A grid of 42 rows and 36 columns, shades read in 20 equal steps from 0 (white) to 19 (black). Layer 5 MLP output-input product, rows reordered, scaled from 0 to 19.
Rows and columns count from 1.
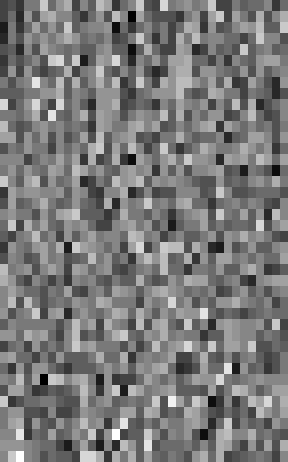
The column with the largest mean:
35
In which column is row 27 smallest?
21
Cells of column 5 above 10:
14
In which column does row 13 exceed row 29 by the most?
26
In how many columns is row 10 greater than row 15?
20
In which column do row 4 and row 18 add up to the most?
1
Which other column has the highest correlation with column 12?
3
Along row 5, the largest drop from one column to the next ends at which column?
31
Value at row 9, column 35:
16
